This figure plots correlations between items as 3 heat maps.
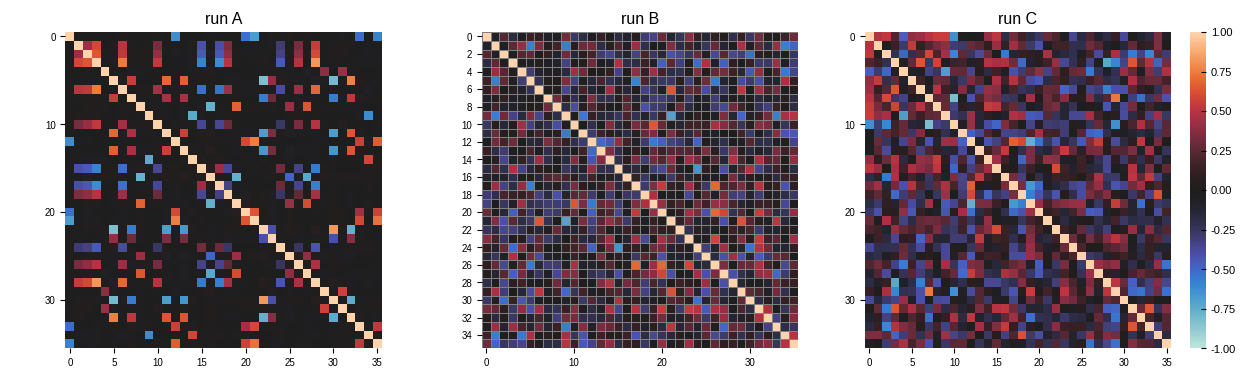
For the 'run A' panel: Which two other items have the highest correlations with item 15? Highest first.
17, 24
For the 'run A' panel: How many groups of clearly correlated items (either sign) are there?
6
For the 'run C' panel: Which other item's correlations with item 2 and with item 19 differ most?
9
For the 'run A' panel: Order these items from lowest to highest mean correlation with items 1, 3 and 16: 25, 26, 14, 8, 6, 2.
8, 25, 14, 26, 2, 6
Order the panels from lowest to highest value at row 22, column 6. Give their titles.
run B, run A, run C
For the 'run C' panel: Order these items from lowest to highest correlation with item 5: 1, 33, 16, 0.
16, 33, 0, 1
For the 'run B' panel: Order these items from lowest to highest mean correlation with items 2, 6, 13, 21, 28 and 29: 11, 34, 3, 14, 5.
5, 34, 3, 11, 14
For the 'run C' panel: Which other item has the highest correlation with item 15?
22
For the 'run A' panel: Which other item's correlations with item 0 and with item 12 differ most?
21
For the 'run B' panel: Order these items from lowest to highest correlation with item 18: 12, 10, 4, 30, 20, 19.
12, 30, 20, 4, 10, 19
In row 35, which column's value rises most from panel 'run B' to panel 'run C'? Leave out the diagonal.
4
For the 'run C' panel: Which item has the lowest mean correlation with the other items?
10
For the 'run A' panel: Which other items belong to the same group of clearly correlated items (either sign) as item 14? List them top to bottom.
9, 34
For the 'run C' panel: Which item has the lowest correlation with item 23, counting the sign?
6
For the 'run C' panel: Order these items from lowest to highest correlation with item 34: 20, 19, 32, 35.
20, 19, 35, 32
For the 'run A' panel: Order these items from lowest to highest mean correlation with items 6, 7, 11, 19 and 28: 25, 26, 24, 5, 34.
24, 34, 25, 26, 5
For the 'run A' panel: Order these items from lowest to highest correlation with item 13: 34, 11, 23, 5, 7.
34, 23, 7, 11, 5
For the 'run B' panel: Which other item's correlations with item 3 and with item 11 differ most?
24
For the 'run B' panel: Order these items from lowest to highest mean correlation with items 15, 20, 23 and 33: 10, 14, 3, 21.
10, 3, 14, 21
